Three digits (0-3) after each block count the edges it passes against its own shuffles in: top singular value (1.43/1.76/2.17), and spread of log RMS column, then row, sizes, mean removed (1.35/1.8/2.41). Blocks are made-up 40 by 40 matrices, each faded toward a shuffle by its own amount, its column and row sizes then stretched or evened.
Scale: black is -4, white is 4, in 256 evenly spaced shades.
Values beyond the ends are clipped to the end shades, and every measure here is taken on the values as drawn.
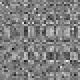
3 2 2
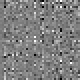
1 3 2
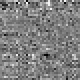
2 1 2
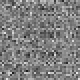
2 0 2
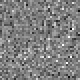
1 0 0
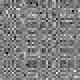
3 1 0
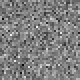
0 0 0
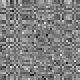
3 1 1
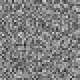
1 0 0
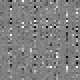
2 3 1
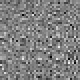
2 1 1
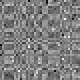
3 0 0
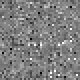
0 1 1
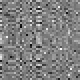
3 2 0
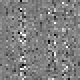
0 3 0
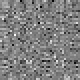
2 0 1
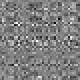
3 1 3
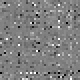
0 1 2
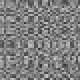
3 2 1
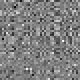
3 0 2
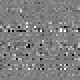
1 1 3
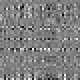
3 1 3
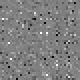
0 1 1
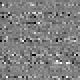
0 0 3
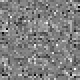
2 1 1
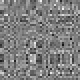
3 2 1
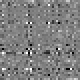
2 2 3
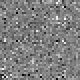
1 1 1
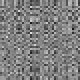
3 3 1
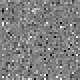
0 1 1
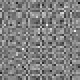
3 2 0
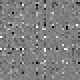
1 2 2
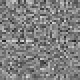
2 0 2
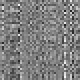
3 3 1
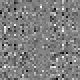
2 2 1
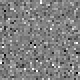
0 0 0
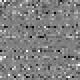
0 0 3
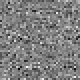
1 0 1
